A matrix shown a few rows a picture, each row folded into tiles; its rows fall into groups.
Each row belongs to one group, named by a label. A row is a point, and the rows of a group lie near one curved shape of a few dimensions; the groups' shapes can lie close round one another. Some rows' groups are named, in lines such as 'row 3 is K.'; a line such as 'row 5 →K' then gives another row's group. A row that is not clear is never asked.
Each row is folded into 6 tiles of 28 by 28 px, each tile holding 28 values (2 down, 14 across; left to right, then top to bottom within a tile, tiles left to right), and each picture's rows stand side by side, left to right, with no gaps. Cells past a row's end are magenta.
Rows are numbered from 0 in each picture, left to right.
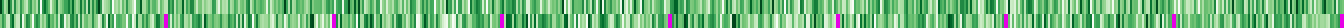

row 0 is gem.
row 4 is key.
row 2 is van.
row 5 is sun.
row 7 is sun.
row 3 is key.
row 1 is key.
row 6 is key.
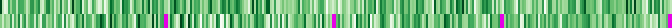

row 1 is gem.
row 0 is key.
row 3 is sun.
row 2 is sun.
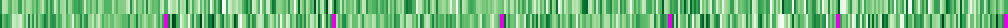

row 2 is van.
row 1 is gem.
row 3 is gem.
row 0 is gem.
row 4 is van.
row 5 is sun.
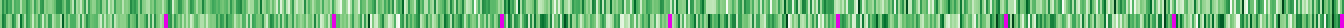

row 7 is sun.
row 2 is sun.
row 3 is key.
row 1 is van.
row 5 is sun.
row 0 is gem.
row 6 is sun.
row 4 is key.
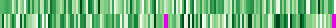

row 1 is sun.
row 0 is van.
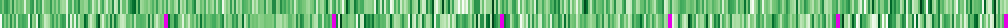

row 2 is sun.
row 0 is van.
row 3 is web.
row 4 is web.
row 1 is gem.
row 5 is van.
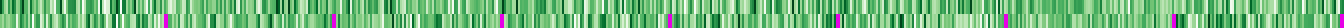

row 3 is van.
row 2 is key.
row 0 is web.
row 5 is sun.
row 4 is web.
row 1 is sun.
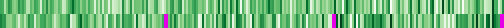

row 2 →sun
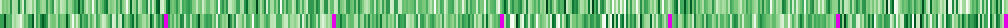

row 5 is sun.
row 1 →key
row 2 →gem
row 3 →gem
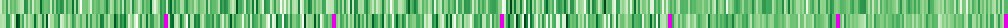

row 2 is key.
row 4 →gem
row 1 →gem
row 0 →web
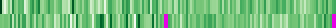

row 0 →key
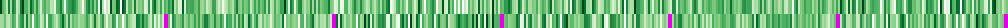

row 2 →sun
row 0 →web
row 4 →van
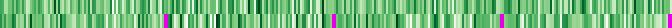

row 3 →sun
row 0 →key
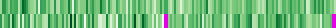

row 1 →sun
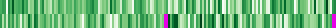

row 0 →van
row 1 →gem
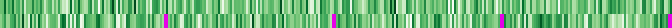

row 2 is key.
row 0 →van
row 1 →key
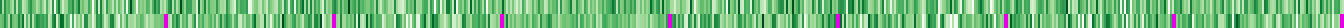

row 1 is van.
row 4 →sun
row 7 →sun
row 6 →key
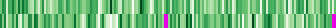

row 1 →key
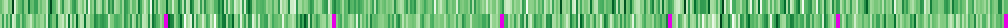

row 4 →key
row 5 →gem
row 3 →sun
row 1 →web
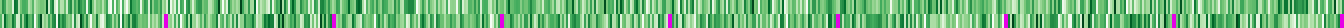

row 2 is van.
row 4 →gem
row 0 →sun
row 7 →sun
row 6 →sun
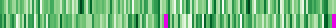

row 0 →web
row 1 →gem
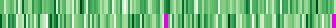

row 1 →key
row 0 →web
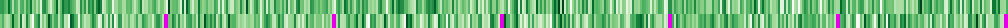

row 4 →sun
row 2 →gem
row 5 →web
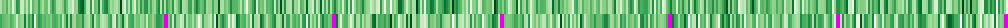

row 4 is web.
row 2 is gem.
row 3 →key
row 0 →web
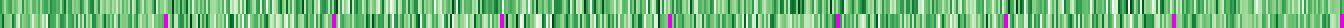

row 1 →van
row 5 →van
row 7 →web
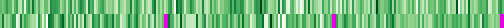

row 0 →van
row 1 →van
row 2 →web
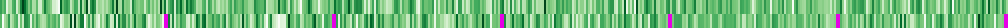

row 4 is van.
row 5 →key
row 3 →web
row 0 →key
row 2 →van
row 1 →van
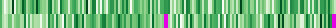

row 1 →key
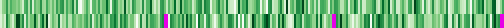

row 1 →van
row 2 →gem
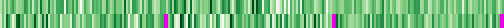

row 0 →web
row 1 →gem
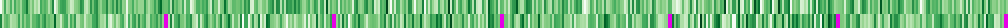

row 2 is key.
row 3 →web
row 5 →web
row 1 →sun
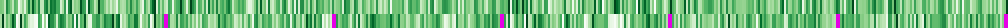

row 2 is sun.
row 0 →van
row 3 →van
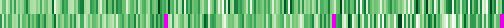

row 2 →van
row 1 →web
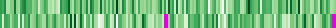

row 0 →key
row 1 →web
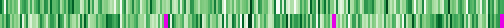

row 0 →van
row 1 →sun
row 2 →key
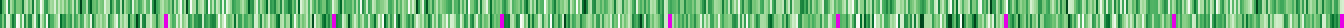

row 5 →sun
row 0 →web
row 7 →web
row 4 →van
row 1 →web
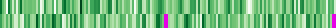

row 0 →gem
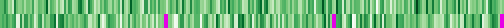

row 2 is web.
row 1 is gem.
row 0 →sun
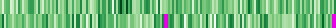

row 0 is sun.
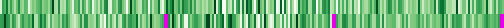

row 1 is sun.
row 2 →web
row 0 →gem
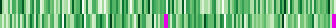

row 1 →key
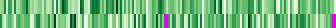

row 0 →gem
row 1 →sun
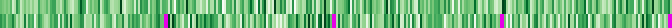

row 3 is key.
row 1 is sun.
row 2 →key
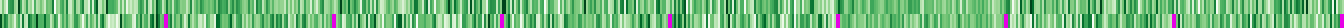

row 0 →sun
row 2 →van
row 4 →key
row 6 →key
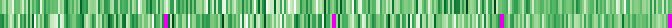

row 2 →sun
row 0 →sun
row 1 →sun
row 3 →van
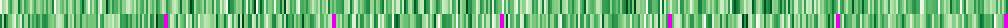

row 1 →key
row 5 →van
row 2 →sun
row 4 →gem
